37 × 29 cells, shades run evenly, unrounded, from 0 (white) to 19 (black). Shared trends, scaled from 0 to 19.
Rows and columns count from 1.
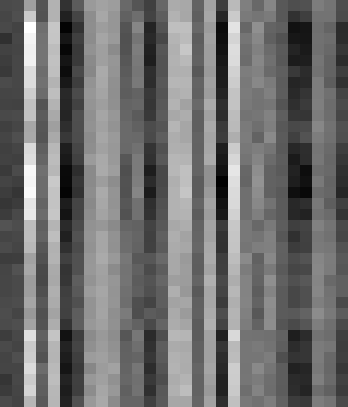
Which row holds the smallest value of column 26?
29
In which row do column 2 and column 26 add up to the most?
18
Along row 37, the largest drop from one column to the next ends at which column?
20
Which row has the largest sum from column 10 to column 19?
17
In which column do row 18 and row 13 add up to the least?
3
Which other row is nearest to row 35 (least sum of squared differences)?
14
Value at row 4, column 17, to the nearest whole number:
12
